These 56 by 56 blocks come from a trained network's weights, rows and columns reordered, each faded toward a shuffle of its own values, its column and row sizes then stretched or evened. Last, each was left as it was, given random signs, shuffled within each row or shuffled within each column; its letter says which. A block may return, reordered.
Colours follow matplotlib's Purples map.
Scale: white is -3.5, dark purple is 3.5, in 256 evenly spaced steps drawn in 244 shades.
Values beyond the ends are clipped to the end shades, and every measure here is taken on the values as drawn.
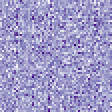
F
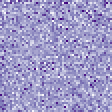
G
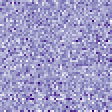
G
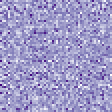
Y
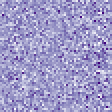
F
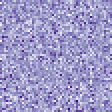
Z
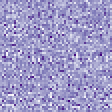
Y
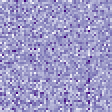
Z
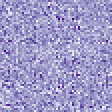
Z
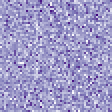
F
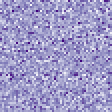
G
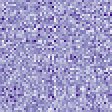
Y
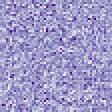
Y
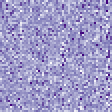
F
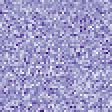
G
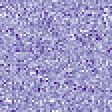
G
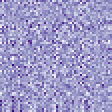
Y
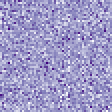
F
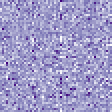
Z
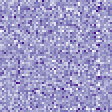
Y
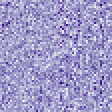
F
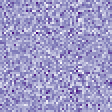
Y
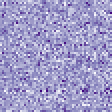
Z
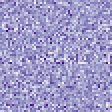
G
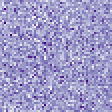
F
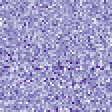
G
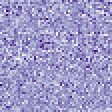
G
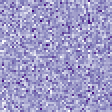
F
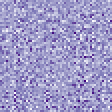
Y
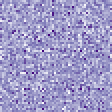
Z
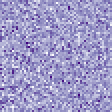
F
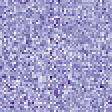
Z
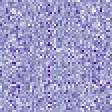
Y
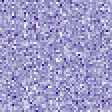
F
